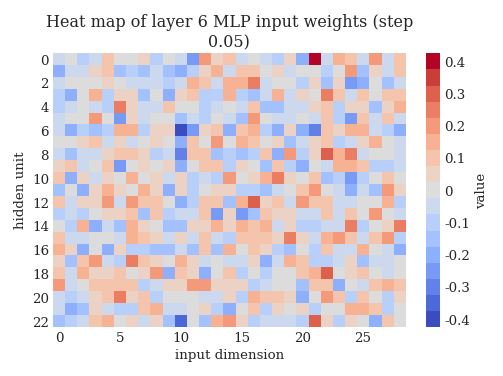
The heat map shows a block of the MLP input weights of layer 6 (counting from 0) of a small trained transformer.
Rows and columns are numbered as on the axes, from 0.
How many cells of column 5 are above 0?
11
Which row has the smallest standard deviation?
7
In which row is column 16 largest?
12
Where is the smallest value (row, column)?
6, 10
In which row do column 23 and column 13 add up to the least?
13
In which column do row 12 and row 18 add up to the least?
9
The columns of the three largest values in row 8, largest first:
22, 24, 19
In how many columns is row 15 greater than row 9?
15
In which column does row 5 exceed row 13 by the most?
16
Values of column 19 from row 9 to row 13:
-0.1 0.05 0 -0.05 0.05
